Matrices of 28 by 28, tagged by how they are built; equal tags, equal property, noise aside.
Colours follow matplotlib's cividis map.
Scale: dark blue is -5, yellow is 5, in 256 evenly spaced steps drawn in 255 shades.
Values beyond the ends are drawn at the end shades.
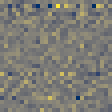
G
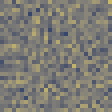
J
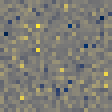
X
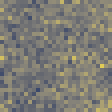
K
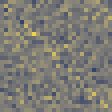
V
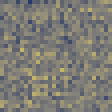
J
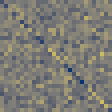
V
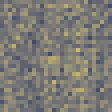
J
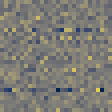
G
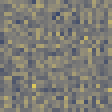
J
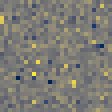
X
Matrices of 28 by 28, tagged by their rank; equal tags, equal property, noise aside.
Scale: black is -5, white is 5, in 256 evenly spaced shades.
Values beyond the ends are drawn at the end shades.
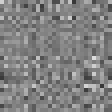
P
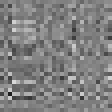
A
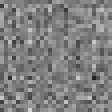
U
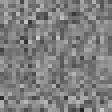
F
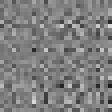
A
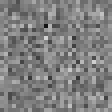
F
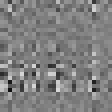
A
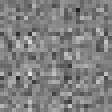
P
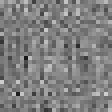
F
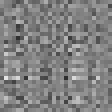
U
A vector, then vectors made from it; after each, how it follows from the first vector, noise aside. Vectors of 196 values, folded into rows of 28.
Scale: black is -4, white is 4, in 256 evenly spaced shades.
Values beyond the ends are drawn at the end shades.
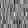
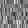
negated.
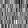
wrapped around.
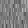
wrapped around, negated, shrunk.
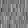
wrapped around, negated, shrunk.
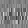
wrapped around, negated, partly zeroed.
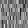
wrapped around.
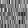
wrapped around.
